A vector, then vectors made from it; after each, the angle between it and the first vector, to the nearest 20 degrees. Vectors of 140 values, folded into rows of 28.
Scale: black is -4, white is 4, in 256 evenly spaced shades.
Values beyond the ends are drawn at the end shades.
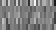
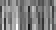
100 degrees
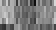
120 degrees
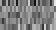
140 degrees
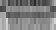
120 degrees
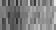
140 degrees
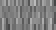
40 degrees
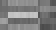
80 degrees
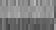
60 degrees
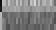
60 degrees
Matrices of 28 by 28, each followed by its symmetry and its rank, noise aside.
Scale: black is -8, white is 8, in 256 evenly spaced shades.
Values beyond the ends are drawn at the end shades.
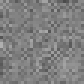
symmetric, rank three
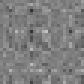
no symmetry, rank two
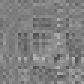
symmetric, rank three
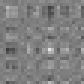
symmetric, rank one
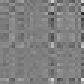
no symmetry, rank one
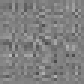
no symmetry, rank three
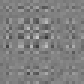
symmetric, rank one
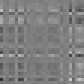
no symmetry, rank one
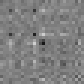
symmetric, rank two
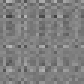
no symmetry, rank one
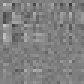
no symmetry, rank two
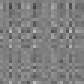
no symmetry, rank one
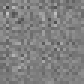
symmetric, rank three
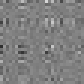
antisymmetric, rank two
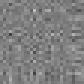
antisymmetric, rank two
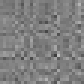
no symmetry, rank three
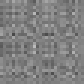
antisymmetric, rank two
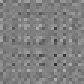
symmetric, rank two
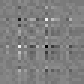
symmetric, rank one
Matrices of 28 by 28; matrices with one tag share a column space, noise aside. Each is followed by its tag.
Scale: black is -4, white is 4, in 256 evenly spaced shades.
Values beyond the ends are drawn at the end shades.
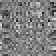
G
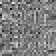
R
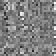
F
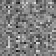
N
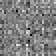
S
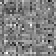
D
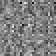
D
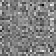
F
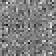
D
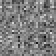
N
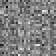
S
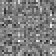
D
